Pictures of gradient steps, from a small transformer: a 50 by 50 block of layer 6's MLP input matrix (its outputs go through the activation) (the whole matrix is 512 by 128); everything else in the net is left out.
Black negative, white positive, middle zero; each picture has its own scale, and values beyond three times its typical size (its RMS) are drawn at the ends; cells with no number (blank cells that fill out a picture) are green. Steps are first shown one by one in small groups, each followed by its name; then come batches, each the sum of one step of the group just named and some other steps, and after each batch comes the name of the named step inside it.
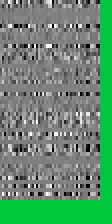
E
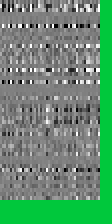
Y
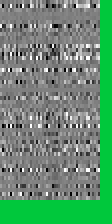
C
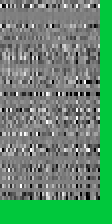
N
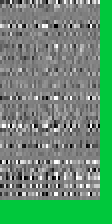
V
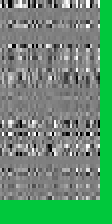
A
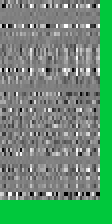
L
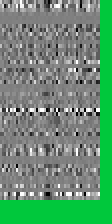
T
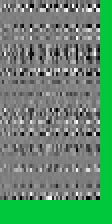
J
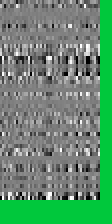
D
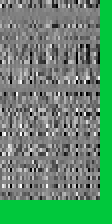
N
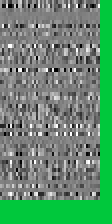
A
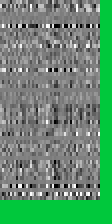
Y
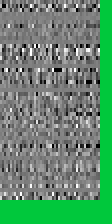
L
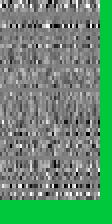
A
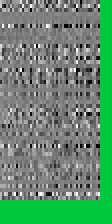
T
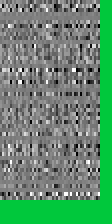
N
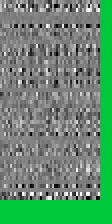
J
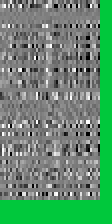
V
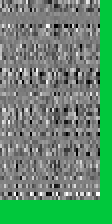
A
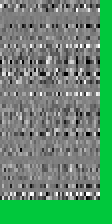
D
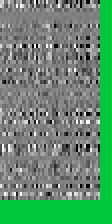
T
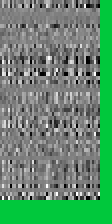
D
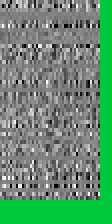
A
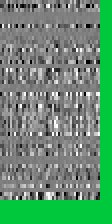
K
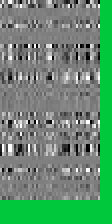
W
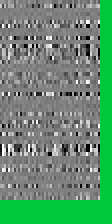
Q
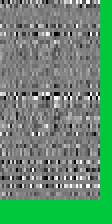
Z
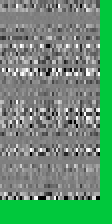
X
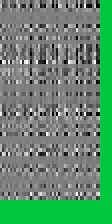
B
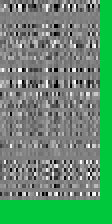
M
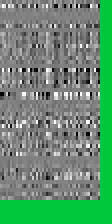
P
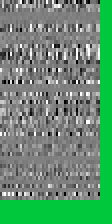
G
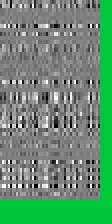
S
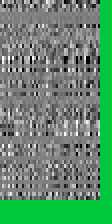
M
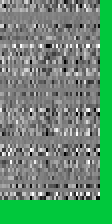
X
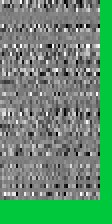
G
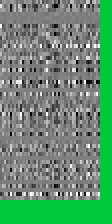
M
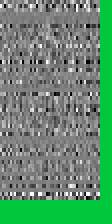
Z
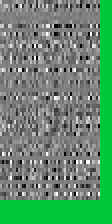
Z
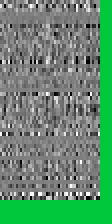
Z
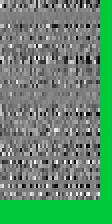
B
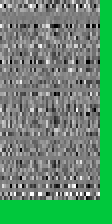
Z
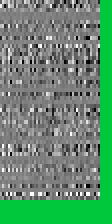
Q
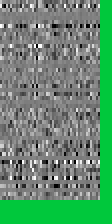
Z
